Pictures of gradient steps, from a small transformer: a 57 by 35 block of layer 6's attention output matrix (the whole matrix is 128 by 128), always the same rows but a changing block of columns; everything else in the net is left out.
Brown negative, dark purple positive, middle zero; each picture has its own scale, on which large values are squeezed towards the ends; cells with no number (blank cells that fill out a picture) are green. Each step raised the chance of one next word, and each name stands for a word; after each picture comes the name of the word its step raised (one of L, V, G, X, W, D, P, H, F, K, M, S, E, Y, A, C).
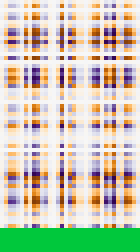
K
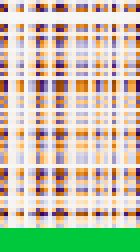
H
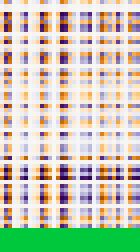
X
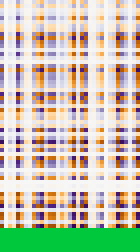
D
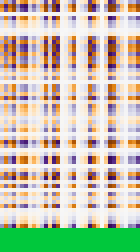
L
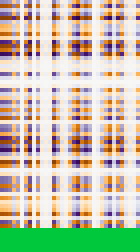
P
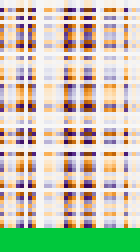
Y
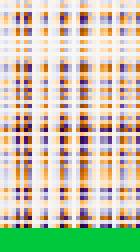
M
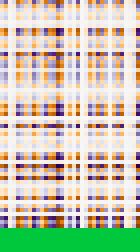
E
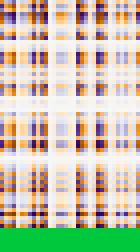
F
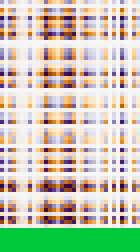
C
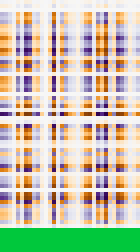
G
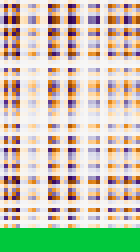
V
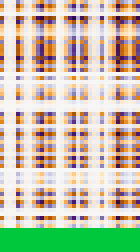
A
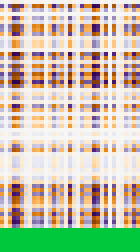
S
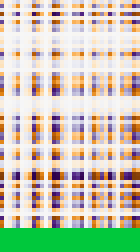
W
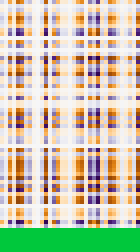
C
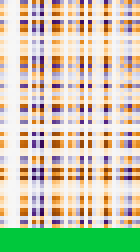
X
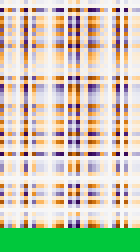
Y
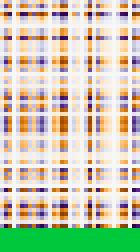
F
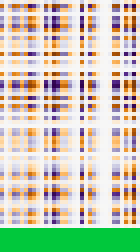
H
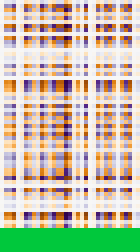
H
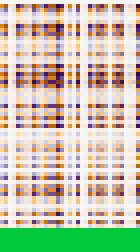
S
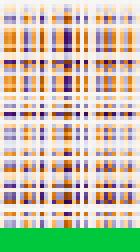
G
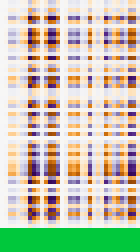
K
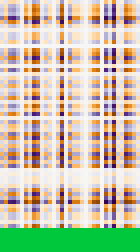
A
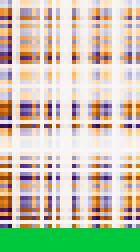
E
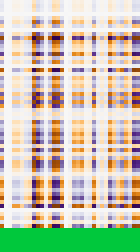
D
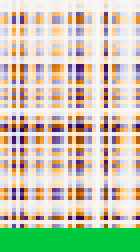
M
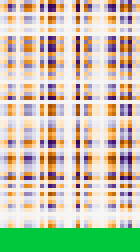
L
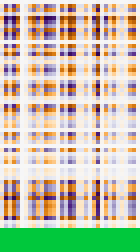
V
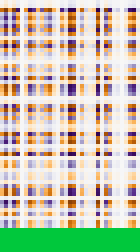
Y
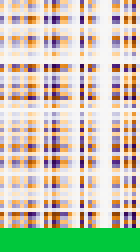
D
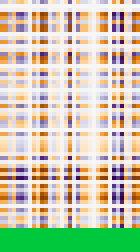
X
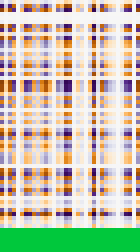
H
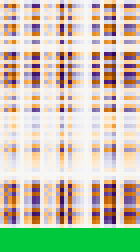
S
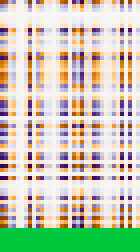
E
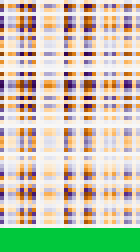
H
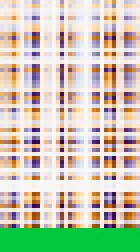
D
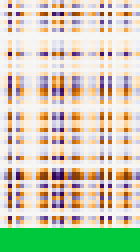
W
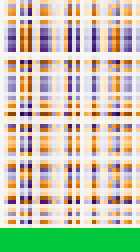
G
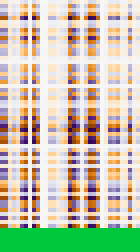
M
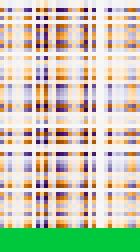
Y
